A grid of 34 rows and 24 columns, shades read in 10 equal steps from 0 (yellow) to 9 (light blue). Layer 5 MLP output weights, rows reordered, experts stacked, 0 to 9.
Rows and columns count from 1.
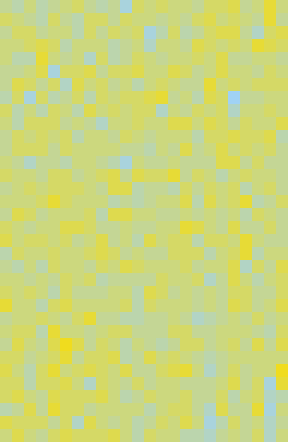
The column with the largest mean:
17
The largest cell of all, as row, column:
8, 20
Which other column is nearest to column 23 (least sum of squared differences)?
18
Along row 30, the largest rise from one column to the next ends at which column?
23
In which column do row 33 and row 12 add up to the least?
16
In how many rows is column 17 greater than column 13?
15
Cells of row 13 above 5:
4
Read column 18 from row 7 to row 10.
1 2 4 2
